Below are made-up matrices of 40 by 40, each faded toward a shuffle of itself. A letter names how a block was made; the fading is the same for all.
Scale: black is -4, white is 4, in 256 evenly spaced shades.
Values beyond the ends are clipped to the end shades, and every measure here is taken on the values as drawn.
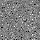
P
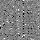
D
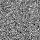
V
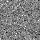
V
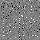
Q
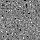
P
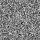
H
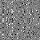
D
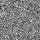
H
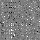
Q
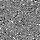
P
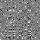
D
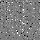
Q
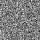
H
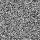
H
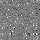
Q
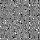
D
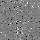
Q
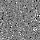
P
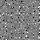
Q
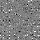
Q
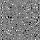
D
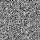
H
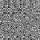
D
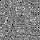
D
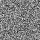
H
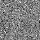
V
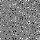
Q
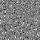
P
